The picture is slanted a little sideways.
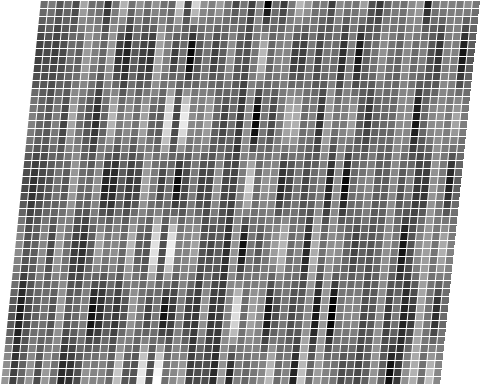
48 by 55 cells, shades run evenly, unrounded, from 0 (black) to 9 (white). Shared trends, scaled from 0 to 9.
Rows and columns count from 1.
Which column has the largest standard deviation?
20
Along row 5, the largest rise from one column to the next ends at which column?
16
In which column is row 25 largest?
29
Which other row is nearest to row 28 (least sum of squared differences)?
35
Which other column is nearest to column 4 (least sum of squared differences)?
1
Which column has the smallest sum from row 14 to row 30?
27
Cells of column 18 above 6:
18
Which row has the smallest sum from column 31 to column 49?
39
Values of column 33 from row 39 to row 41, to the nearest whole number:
1 1 1
